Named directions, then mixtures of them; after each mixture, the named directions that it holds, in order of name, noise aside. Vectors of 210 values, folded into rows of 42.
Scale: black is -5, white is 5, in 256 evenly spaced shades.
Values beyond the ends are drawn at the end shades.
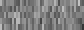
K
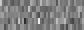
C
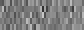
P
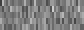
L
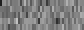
C, L, P.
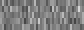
C, L.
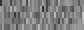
K, L, P.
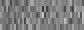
C, P.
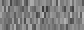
C, P.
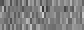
P.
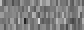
C.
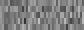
C, L, P.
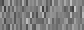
P.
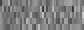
L, P.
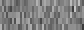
K, P.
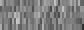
K.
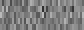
C, P.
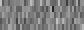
C, K, L.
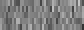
K, L, P.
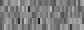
C, K, L.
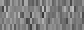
P.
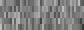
K.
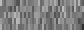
K.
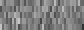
K.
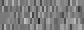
C, L, P.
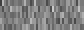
L.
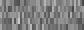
C, K, P.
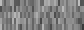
K.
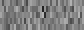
C, P.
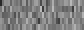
C, L, P.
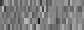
C, P.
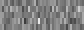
C, L.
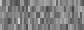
C, K, P.
